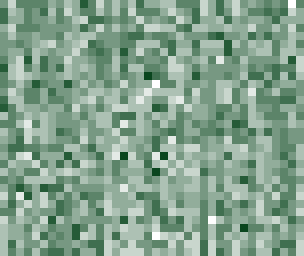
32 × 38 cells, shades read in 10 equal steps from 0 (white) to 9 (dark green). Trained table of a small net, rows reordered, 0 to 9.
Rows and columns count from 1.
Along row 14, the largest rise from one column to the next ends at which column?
20
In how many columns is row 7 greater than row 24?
16
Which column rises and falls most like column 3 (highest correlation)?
38
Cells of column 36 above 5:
16
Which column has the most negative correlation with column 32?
5
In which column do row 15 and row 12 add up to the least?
32
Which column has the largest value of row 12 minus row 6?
7
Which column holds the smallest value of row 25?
3
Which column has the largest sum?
8
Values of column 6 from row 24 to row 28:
8 2 2 5 2
